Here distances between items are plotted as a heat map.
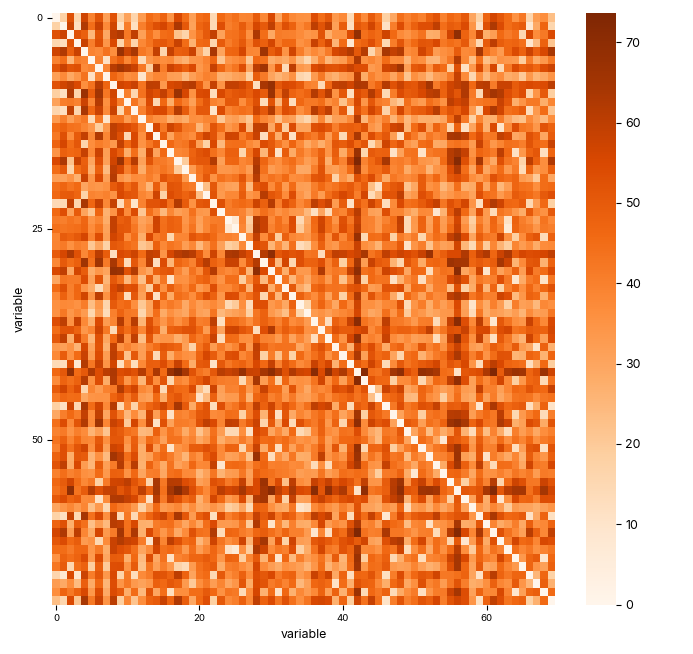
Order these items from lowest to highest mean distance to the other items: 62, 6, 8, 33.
33, 62, 6, 8
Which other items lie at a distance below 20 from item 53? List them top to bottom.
23, 36, 38, 61
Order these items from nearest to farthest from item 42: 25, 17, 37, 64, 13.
13, 37, 25, 64, 17
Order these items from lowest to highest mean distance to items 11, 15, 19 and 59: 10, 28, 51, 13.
10, 13, 51, 28
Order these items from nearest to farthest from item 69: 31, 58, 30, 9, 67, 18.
9, 67, 58, 31, 18, 30
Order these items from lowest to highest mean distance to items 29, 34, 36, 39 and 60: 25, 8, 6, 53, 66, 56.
53, 25, 66, 6, 8, 56
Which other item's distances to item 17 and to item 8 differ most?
28
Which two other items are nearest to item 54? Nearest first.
50, 45
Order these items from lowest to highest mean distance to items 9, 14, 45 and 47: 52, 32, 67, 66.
66, 67, 52, 32
